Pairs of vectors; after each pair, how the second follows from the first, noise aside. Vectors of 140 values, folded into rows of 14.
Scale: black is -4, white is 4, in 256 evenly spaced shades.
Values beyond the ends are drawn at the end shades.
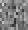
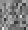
shuffled.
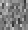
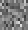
sign-scrambled.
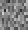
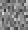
copied.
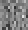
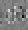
negated, partly zeroed.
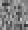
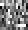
reversed, negated, scaled up.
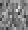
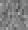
negated, shrunk.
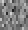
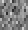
copied.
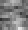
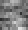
copied.
